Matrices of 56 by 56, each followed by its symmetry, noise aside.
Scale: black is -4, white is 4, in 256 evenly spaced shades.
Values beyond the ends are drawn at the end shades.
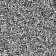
antisymmetric.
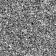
symmetric across the other diagonal.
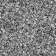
same after a half turn.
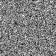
antisymmetric.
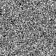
same after a half turn.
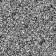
symmetric.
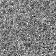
symmetric.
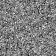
same after a half turn.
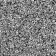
symmetric across the other diagonal.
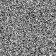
antisymmetric.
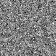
antisymmetric.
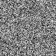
antisymmetric.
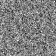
symmetric across the other diagonal.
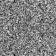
mirrored top to bottom.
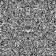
mirrored left to right.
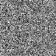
mirrored top to bottom.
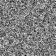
symmetric.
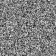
antisymmetric.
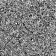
symmetric across the other diagonal.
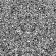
mirrored left to right.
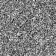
symmetric.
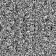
mirrored top to bottom.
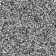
symmetric across the other diagonal.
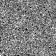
symmetric across the other diagonal.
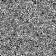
symmetric across the other diagonal.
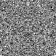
mirrored left to right.
